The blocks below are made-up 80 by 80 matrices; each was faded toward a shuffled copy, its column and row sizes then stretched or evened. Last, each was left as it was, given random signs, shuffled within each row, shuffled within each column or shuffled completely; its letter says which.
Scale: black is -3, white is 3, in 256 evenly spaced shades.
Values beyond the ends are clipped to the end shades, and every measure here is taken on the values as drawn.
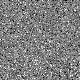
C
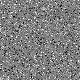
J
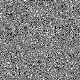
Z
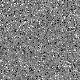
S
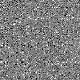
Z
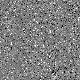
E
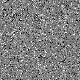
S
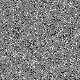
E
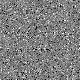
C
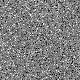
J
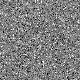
E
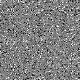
Z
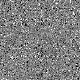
S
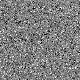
C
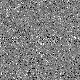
C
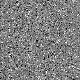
E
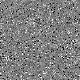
Z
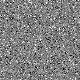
S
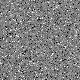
J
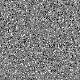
S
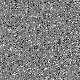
C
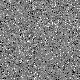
E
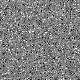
C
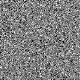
S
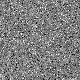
J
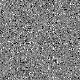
S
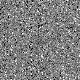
E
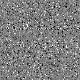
S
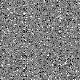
Z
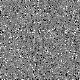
S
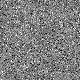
J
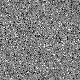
C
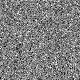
J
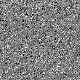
S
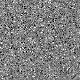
Z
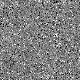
S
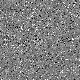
C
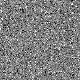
E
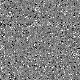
S
